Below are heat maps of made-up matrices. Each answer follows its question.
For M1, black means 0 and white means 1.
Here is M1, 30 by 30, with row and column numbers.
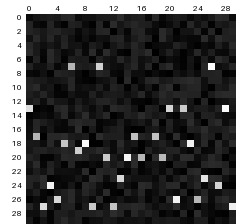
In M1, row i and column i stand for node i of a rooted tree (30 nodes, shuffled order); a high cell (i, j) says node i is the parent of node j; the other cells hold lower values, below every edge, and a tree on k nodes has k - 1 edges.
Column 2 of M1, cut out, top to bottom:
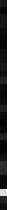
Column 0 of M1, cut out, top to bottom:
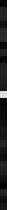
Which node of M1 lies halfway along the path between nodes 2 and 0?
7
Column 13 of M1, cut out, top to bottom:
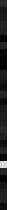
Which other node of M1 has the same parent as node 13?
25
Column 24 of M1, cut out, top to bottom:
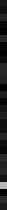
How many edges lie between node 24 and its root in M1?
8
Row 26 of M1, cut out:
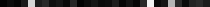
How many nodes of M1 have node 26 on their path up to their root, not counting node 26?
9
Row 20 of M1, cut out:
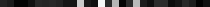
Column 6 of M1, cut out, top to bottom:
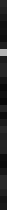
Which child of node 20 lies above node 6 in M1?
19
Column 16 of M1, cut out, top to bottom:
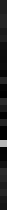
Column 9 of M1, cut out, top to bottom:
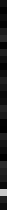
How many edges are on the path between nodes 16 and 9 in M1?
7
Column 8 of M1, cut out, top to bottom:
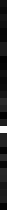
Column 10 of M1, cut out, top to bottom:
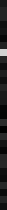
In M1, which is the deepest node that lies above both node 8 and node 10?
18
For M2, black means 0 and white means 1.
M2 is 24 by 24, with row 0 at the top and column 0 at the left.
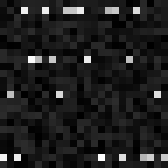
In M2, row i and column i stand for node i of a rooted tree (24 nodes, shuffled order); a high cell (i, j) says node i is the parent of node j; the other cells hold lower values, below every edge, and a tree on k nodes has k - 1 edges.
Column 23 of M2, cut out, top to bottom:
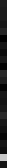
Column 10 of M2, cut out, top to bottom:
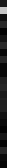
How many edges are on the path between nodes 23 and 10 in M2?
4
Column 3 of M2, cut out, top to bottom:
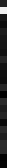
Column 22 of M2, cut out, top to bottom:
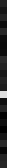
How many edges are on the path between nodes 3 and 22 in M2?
3
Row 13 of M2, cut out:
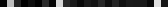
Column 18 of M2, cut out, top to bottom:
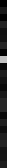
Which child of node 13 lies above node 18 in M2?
8
